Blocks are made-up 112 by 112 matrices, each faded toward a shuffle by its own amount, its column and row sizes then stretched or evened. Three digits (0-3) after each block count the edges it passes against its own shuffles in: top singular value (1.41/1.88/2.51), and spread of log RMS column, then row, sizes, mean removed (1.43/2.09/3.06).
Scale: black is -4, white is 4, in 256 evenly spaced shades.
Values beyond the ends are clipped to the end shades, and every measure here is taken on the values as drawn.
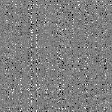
1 3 2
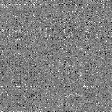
2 1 2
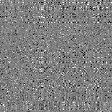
3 1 2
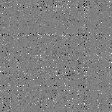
1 2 2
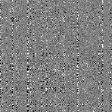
2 3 2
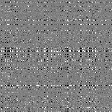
3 2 3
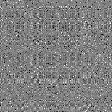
3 0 1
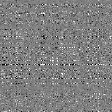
2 2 3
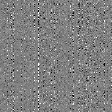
2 3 1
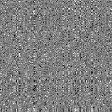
3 2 1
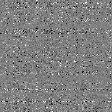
0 2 3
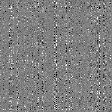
2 3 2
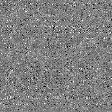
2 1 2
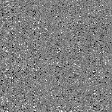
1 2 1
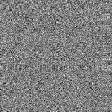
2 0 1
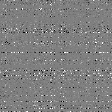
1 2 3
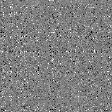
0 2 2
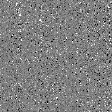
1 2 0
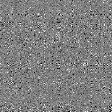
2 2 2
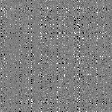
1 3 2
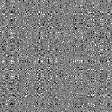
3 2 2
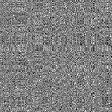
3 2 0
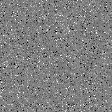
0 1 1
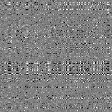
3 1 3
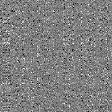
2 2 1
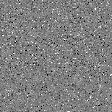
1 0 1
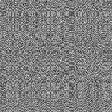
3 0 1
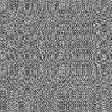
3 1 0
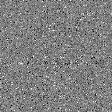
1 1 1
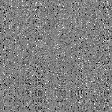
2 2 0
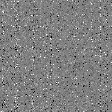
1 2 1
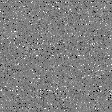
0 0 2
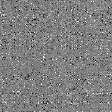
2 1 2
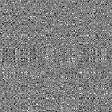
3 1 2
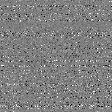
1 1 3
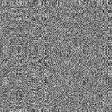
3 2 0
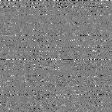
1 1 3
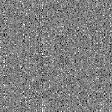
2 2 0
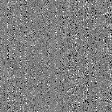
1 3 0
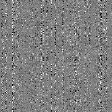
2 3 0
